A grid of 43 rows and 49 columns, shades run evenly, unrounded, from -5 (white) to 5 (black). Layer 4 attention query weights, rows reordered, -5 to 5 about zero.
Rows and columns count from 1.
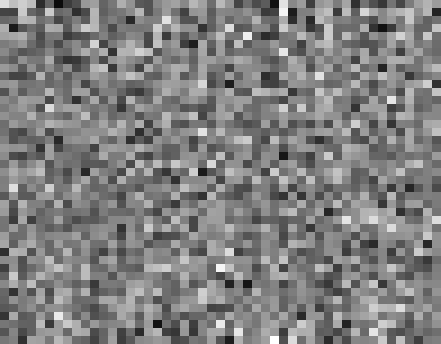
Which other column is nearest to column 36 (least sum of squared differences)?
19
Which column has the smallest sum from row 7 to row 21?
46
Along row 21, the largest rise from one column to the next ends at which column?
25
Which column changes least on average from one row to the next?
29
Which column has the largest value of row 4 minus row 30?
43
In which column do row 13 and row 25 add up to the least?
44
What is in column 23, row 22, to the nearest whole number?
4
